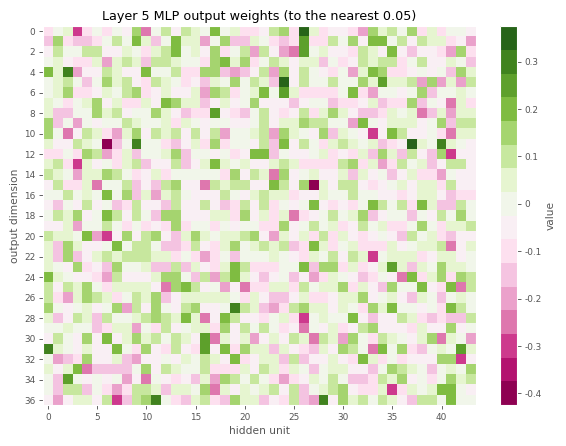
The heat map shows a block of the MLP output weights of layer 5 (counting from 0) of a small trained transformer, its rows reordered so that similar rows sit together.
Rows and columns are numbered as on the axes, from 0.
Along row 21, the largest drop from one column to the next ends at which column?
41
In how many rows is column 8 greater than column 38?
16
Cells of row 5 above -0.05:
33
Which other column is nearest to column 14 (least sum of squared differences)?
15
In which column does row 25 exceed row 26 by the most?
2
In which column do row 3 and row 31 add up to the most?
18
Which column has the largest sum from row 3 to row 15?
24
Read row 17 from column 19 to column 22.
-0.1 0.1 -0.05 0.1
